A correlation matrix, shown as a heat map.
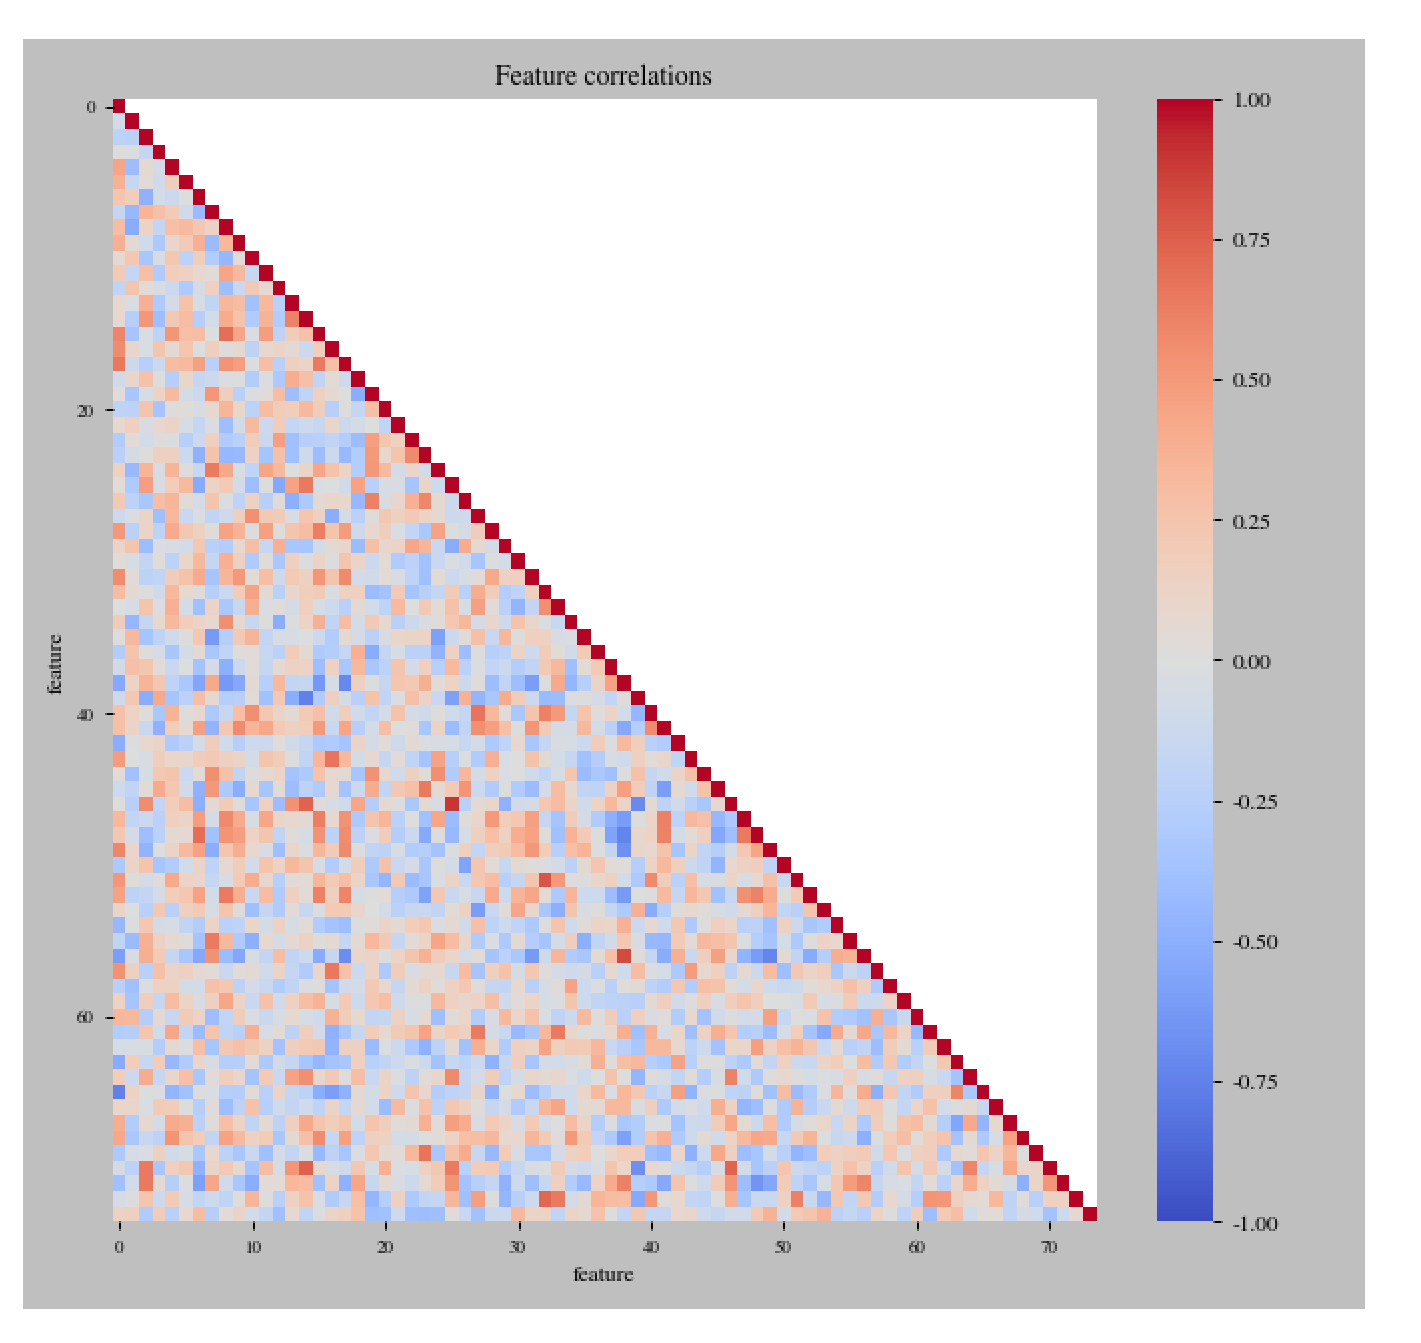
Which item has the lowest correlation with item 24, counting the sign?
35
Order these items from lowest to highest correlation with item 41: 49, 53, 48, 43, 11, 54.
53, 54, 43, 49, 11, 48
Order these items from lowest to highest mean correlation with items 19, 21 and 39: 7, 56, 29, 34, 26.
34, 56, 7, 29, 26
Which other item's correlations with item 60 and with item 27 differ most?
61
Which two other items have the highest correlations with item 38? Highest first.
56, 71
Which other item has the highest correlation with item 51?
32
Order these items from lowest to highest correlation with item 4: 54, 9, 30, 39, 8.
39, 30, 54, 9, 8
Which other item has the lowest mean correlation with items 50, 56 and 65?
0
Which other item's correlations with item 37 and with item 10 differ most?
71
